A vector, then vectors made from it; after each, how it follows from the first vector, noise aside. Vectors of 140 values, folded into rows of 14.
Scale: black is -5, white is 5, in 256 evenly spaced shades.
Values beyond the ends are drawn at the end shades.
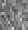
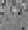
negated, partly zeroed.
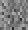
sign-scrambled.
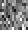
scaled up.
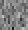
sign-scrambled.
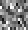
wrapped around, scaled up.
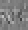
negated, partly zeroed.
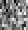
reversed, negated, scaled up.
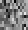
reversed, negated, scaled up.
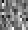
scaled up.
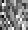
scaled up.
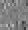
wrapped around, negated, partly zeroed.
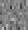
wrapped around, negated, partly zeroed.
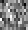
wrapped around, scaled up.
